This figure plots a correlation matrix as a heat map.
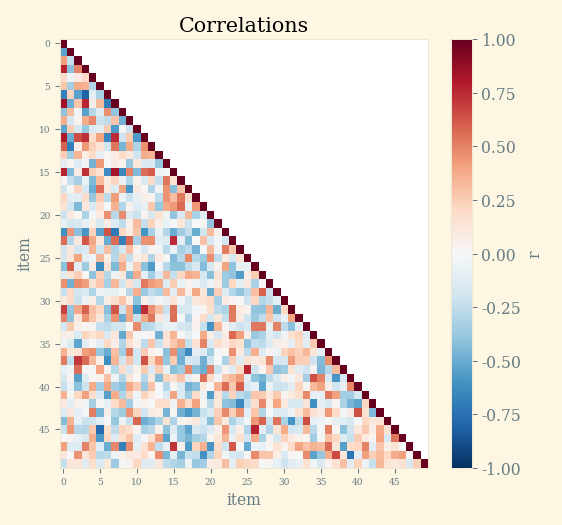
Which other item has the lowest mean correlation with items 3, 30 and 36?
6
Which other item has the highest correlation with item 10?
44
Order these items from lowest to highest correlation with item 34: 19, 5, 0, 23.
0, 5, 19, 23
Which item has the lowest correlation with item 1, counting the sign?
12
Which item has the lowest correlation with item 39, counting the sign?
48
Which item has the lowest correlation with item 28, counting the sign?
1
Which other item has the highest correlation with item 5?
17
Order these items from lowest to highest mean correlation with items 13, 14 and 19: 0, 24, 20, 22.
22, 24, 20, 0
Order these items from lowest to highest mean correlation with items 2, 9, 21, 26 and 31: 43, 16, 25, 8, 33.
16, 8, 25, 33, 43
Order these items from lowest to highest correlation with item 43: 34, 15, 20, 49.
20, 15, 34, 49
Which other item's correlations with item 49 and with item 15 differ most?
7
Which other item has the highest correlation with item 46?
45
